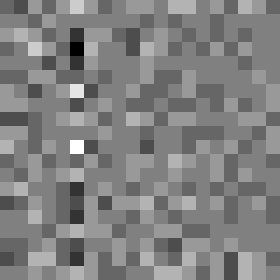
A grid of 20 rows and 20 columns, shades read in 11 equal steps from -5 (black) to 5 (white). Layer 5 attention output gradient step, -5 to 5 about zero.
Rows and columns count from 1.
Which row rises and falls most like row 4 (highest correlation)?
16
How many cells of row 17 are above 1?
1
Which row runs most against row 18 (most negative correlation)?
17
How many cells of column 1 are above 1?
1
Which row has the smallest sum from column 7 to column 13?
11
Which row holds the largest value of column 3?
4
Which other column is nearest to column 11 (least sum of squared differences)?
7
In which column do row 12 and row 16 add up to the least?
6
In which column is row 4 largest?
3
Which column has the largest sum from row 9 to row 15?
13
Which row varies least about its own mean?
2
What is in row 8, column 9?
0
